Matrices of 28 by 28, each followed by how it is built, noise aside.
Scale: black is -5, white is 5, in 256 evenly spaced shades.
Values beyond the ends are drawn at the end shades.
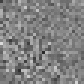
lower triangular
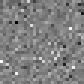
sparse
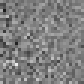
lower triangular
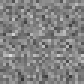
repeating columns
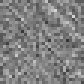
Toeplitz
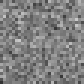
noise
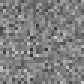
noise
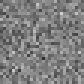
noise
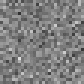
noise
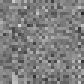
low rank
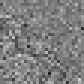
lower triangular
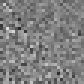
lower triangular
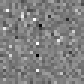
sparse
